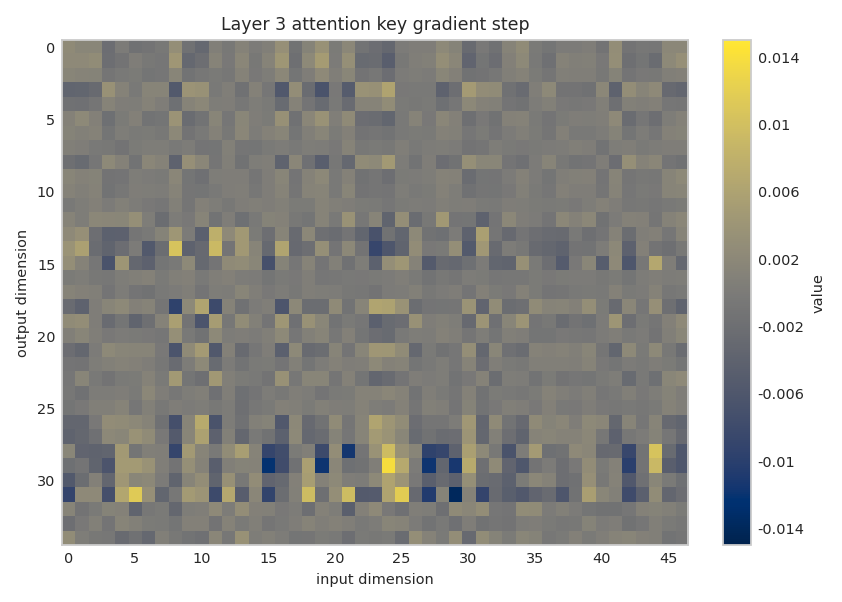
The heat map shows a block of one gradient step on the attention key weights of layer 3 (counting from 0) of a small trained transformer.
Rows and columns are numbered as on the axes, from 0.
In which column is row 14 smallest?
23
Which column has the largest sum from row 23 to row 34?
24
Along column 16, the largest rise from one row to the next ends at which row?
19
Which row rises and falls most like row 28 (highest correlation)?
29
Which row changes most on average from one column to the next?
31
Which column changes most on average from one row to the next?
8
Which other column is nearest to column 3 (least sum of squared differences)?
42
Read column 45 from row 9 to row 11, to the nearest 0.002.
0.002 0.002 0
